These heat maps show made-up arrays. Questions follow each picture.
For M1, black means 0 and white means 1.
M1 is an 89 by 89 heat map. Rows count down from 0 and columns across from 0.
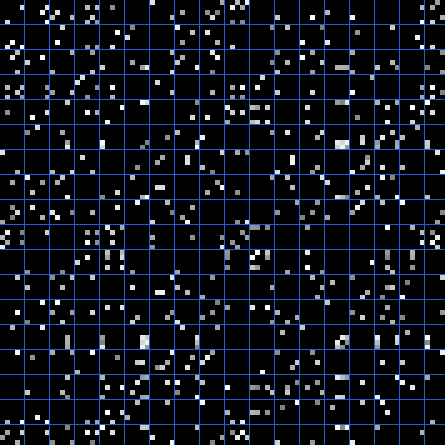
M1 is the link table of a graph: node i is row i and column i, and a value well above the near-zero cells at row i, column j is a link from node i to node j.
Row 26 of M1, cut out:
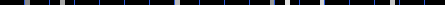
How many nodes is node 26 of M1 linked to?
7
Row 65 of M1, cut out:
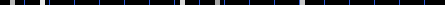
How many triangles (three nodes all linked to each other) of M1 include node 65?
8
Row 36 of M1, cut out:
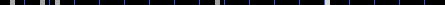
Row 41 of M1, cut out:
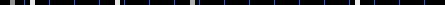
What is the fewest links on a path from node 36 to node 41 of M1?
2
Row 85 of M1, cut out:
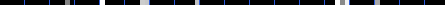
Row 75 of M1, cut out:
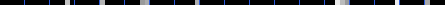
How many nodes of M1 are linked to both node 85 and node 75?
8
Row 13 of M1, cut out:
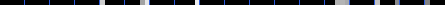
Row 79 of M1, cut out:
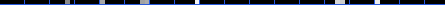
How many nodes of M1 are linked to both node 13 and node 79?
7
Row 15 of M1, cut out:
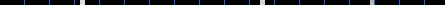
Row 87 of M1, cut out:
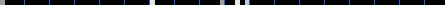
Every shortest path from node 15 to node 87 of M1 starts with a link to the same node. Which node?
node 16
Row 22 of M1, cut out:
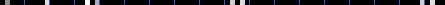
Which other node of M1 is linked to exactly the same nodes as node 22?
node 4
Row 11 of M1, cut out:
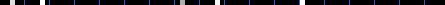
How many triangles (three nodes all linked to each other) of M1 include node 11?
8
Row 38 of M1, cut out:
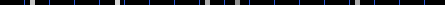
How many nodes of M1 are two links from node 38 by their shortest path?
6
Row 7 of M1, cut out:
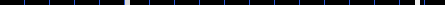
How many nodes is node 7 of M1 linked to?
2
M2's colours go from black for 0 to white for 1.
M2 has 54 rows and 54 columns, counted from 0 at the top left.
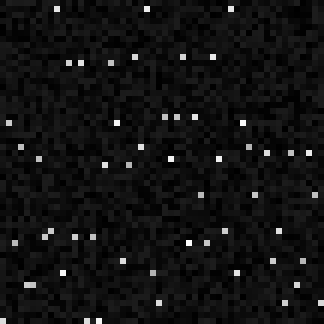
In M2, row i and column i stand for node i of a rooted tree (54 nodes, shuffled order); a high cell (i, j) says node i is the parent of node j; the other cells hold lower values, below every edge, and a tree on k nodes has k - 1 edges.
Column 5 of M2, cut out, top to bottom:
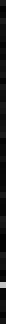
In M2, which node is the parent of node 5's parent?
50
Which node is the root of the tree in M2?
43
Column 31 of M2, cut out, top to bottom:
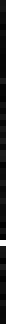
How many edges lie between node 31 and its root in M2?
3
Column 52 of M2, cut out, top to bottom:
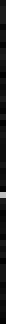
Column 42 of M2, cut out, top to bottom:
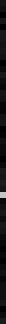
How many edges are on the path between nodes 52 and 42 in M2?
2
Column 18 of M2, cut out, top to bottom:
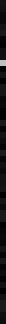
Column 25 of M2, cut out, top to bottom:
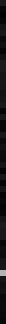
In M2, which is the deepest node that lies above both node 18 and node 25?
45
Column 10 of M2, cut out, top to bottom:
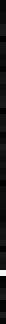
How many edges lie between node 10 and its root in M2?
2
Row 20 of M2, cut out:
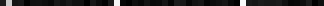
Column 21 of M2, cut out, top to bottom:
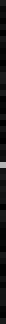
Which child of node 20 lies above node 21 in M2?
19
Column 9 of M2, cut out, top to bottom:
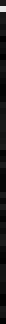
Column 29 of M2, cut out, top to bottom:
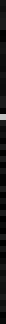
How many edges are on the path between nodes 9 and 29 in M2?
4
